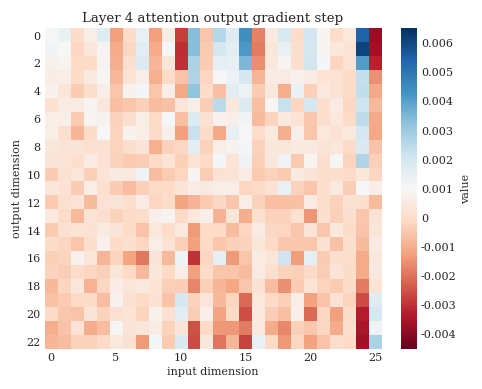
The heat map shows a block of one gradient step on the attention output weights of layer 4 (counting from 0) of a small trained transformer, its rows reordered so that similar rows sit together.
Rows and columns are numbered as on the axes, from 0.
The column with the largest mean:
24
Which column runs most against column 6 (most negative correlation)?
18
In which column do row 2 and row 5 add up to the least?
25
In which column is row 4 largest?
11
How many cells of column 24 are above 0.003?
3
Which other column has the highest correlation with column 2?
20
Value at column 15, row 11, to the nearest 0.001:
0
